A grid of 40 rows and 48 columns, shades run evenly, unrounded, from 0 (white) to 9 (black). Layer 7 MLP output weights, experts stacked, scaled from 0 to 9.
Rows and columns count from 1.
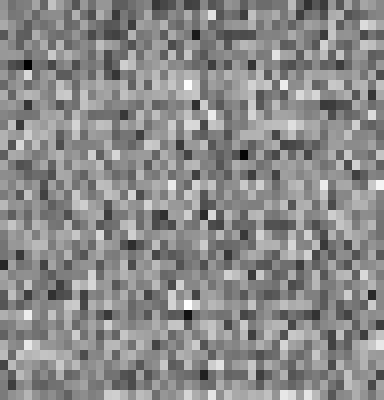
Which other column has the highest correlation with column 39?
24
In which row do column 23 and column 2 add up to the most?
15
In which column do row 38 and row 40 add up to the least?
36
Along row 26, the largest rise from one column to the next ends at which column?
40
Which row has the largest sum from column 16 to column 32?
1
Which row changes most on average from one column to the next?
30
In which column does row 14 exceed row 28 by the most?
29
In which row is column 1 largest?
27
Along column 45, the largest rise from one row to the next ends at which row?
18
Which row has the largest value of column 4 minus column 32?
11
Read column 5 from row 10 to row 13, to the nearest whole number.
3 4 5 3
